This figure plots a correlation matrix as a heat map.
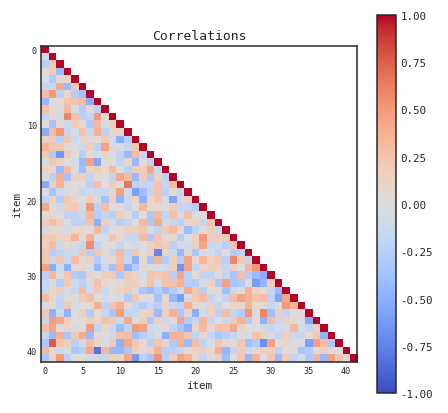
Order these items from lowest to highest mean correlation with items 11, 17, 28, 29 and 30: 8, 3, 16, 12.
12, 3, 16, 8
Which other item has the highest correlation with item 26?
6
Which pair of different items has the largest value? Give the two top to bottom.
1, 39
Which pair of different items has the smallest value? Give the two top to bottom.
7, 40
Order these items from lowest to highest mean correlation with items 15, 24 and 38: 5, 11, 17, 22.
5, 22, 11, 17
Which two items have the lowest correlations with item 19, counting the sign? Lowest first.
12, 37
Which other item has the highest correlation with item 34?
32
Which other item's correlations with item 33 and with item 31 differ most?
18
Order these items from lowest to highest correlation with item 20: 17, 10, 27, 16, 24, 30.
17, 10, 27, 24, 16, 30
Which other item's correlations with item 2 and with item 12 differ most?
41
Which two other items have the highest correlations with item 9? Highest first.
3, 7
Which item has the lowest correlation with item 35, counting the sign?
39
